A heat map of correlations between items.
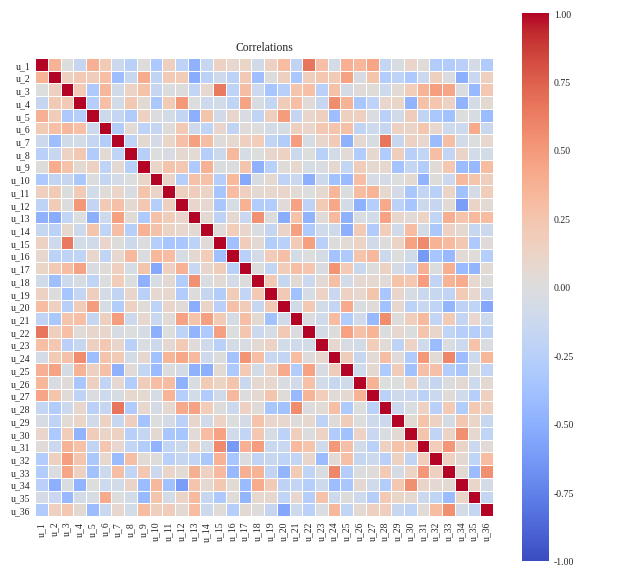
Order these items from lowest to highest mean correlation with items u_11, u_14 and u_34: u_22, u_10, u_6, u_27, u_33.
u_22, u_6, u_27, u_33, u_10
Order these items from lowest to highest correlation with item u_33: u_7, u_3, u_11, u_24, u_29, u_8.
u_8, u_29, u_11, u_7, u_3, u_24
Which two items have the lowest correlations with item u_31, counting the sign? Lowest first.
u_16, u_10
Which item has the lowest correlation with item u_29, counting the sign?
u_9
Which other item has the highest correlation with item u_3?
u_15
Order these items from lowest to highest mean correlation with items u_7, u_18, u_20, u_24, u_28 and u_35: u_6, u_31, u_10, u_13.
u_10, u_6, u_31, u_13
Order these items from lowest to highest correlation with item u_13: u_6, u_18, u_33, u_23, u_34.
u_6, u_23, u_34, u_33, u_18
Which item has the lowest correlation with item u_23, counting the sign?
u_32
